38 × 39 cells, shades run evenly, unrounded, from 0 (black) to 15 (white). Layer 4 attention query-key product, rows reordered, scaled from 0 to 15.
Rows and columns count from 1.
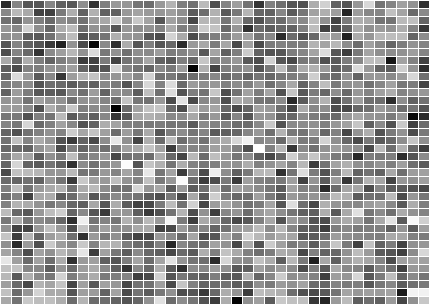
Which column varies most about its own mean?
16
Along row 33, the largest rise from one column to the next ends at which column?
21
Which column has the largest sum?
33
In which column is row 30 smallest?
8
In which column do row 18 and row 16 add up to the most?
11
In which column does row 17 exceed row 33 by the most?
7
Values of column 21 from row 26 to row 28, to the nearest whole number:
10 8 6
